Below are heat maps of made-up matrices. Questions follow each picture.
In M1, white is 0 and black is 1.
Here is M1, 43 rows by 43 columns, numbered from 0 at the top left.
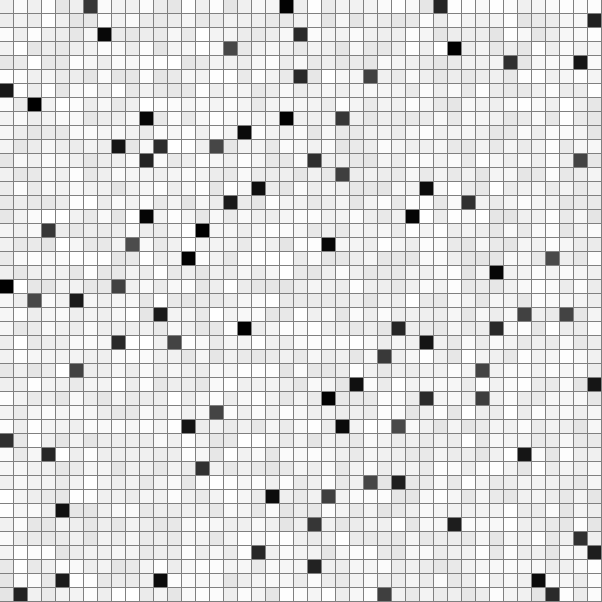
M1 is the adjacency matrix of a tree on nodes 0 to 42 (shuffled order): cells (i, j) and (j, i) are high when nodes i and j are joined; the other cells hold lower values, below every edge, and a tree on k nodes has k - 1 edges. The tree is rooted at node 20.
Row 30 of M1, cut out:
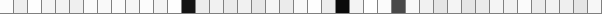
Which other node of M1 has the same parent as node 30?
12
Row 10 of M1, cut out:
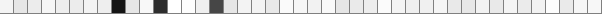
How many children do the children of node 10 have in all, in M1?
3
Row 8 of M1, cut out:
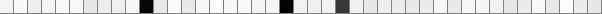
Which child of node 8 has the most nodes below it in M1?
24
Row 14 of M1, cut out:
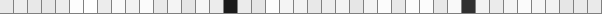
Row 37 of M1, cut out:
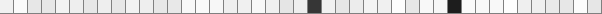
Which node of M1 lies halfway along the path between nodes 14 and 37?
3
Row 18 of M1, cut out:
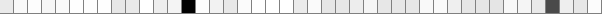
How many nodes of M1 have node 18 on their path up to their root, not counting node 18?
5
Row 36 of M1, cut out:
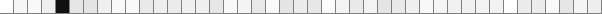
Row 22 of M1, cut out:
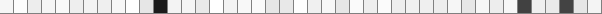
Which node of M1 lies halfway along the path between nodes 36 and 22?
41
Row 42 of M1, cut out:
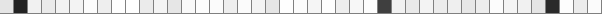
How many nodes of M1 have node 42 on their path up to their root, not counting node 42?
3
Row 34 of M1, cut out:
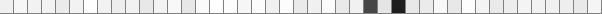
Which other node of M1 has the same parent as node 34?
23
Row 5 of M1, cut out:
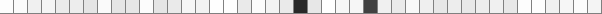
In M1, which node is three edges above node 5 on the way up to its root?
28
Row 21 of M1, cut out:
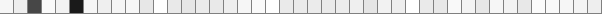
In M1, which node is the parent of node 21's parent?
26
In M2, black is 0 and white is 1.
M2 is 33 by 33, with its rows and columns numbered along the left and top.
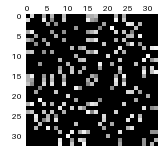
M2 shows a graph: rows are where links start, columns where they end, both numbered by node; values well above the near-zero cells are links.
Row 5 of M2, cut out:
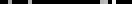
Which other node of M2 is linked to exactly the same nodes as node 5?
node 19
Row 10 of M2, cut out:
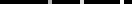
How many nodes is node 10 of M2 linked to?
3
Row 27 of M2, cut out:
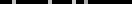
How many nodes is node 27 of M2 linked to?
4
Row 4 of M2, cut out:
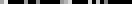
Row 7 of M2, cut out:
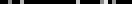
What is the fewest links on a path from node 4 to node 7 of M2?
2
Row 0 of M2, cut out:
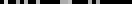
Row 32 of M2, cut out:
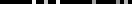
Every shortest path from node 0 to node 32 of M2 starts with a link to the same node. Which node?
node 15
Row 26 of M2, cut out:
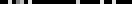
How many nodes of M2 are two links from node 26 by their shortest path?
9
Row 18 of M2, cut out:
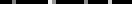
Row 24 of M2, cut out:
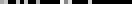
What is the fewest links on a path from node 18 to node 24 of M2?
4
